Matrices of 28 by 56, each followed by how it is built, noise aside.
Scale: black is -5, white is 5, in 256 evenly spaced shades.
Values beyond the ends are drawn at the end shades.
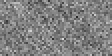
Toeplitz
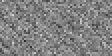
Toeplitz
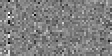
uneven columns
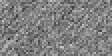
Hankel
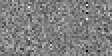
uneven columns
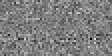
uneven rows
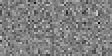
low rank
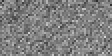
Hankel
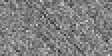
Toeplitz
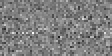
uneven rows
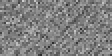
Hankel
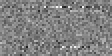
uneven rows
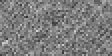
Hankel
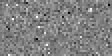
sparse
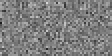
low rank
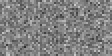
repeating rows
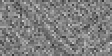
Toeplitz
